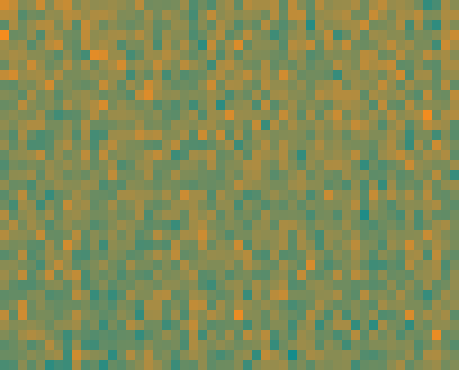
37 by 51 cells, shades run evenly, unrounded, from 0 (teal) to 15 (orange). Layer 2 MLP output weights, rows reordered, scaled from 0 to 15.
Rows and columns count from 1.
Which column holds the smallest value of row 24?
36
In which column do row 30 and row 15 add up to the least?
11
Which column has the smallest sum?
41
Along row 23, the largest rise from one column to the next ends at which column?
32
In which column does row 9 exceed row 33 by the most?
12
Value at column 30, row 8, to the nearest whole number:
10
